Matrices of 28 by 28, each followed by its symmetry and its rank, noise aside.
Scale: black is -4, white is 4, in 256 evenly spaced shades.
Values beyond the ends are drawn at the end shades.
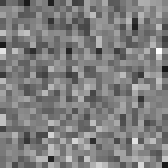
no symmetry, rank six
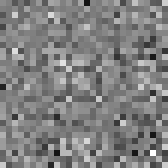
symmetric, rank six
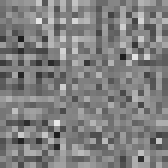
antisymmetric, rank six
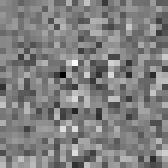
antisymmetric, rank six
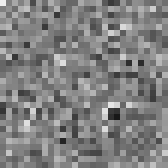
symmetric, rank seven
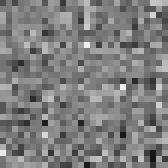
no symmetry, rank seven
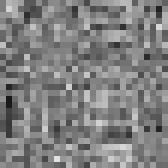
no symmetry, rank six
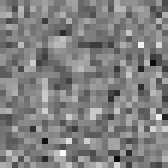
antisymmetric, rank six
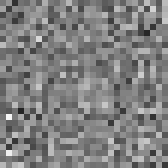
symmetric, rank five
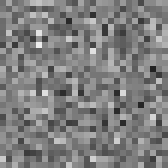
no symmetry, rank seven
